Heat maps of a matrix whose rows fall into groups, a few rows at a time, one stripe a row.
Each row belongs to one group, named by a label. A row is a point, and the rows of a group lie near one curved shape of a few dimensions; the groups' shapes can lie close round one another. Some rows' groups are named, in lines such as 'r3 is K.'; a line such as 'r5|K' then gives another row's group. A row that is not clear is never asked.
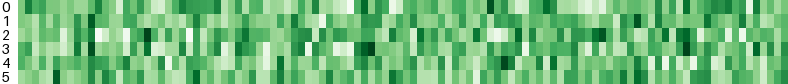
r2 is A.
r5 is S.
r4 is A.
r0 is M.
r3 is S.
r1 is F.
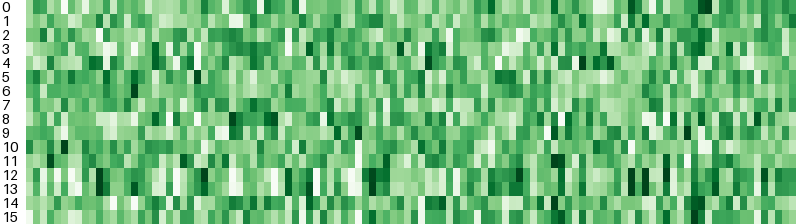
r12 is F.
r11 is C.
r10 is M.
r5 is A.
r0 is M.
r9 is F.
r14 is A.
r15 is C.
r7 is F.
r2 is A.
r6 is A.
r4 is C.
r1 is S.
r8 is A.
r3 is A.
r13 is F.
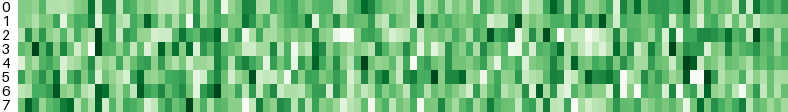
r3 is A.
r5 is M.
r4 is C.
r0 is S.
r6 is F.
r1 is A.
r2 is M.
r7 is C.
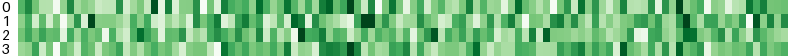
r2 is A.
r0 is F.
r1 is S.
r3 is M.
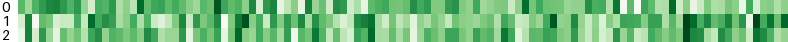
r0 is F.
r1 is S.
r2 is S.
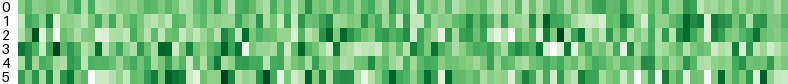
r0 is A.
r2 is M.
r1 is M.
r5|F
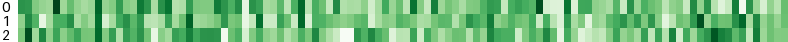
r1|C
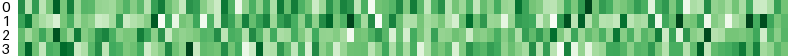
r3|C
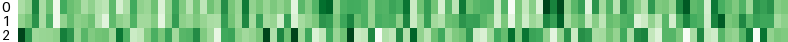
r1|M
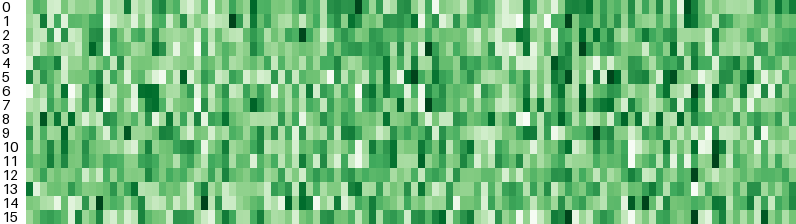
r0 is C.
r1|M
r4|M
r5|F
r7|A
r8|A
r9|M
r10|M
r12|A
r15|M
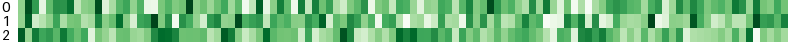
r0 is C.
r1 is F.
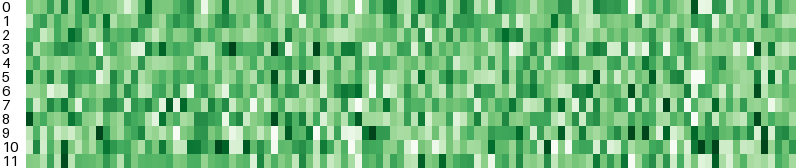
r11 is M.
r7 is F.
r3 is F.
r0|M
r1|A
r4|F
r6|M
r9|F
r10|F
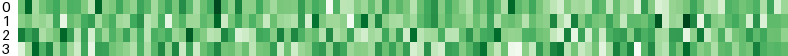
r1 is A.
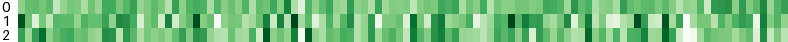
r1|A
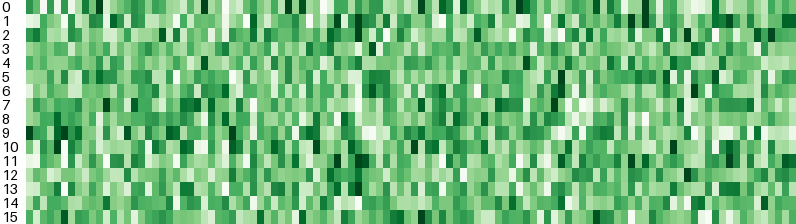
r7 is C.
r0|A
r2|F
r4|F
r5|F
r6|C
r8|F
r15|M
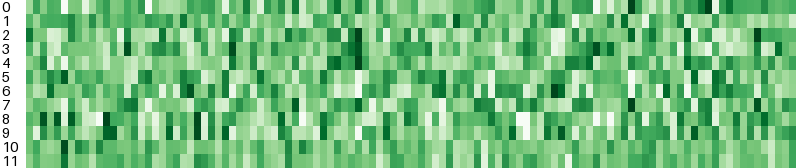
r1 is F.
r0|M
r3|M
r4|M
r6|C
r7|M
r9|A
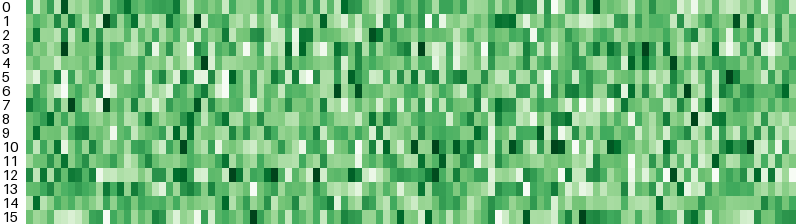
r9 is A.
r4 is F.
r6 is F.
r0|M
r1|A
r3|S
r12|F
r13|C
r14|F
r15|C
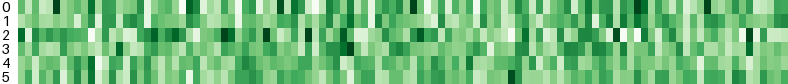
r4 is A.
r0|S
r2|F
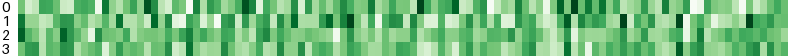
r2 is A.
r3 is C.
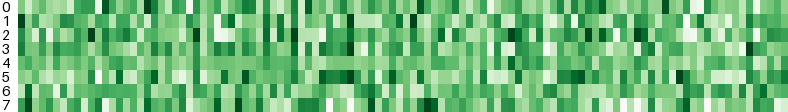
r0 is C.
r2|A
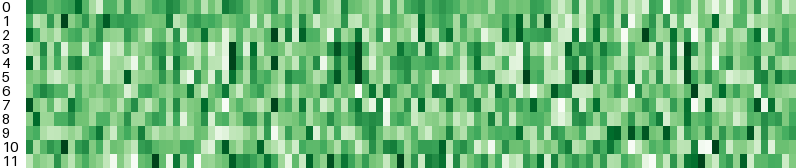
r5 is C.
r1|M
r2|A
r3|M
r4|F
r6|M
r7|A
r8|F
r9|F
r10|M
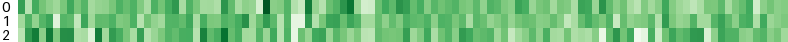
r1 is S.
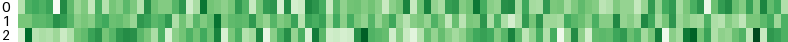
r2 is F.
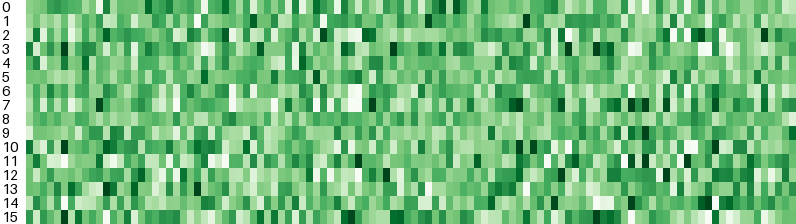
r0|F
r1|A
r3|M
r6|M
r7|F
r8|A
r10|M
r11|F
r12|F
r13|A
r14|M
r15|M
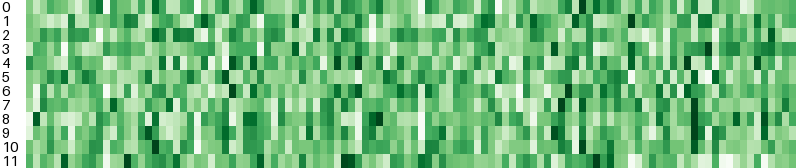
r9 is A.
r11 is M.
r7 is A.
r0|C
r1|M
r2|F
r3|M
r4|F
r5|M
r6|M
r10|C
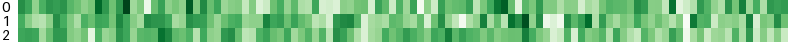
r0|A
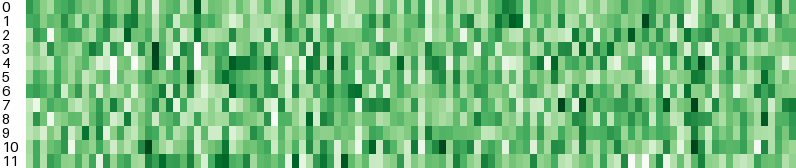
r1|A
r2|C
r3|C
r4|A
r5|A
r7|A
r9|A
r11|F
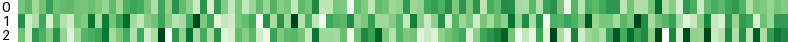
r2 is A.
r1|A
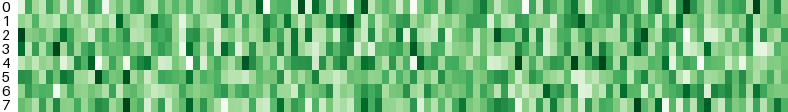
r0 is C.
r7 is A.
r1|M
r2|A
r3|S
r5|A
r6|M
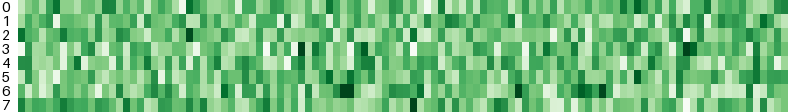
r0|S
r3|C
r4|S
